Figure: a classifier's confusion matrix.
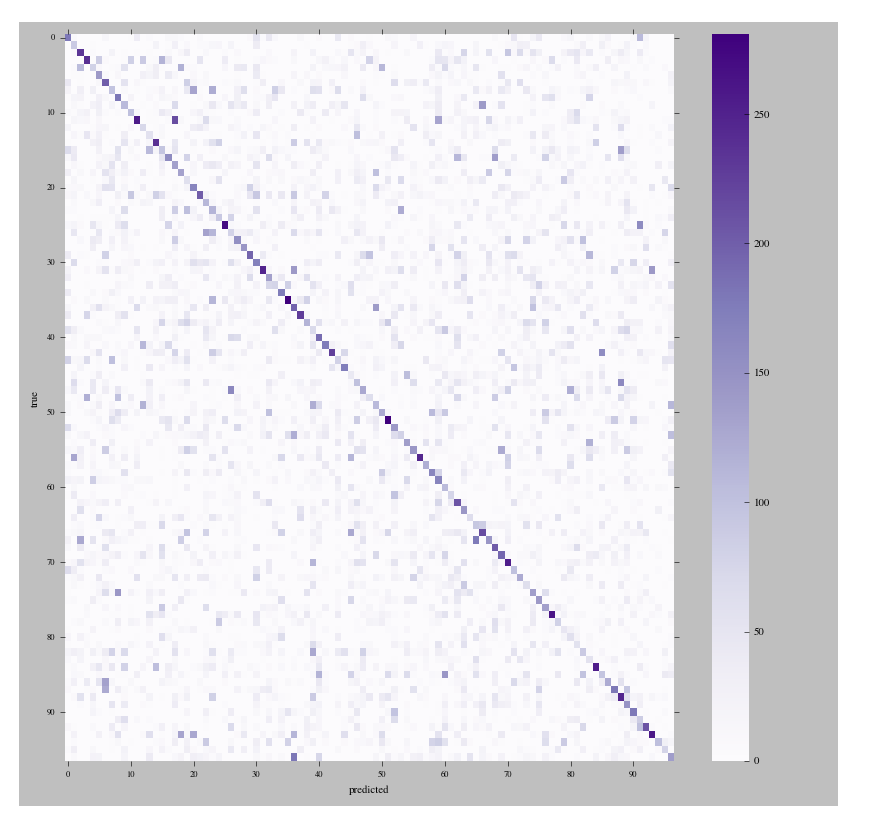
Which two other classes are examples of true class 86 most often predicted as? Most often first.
6, 71
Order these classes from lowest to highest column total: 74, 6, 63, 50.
50, 74, 6, 63
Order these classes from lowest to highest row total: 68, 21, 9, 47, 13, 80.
80, 13, 68, 9, 47, 21
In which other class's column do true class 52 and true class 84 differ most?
14
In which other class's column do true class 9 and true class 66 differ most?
45
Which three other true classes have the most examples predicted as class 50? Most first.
4, 58, 93
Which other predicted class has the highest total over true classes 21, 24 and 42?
85
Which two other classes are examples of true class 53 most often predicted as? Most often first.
36, 96
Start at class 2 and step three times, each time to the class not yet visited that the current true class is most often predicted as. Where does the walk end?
60
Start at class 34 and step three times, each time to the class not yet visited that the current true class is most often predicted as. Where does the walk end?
83
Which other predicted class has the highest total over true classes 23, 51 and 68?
19
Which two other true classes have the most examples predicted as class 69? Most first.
55, 42
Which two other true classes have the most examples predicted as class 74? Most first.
36, 35
